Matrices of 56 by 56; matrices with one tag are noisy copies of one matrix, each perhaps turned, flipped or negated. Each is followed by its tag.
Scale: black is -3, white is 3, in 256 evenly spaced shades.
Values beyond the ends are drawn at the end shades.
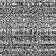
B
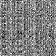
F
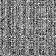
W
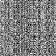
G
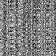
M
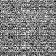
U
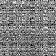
U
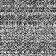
B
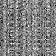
M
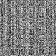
W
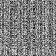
W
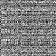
W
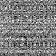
M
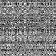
B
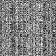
G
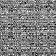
U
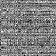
W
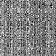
U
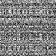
M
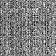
U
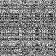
G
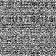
F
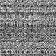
B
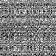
M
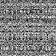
M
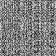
F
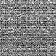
U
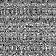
M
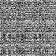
F
